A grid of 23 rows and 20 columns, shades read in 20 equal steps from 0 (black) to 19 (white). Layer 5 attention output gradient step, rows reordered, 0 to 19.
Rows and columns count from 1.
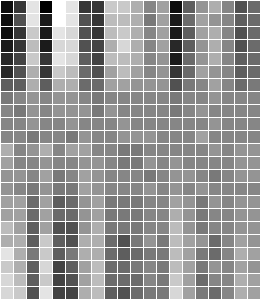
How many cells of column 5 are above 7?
16
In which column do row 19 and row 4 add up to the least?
1
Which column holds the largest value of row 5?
5
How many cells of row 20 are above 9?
10
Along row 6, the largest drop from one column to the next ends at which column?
4
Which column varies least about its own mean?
18
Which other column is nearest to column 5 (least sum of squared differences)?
6
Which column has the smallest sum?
14
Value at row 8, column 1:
9
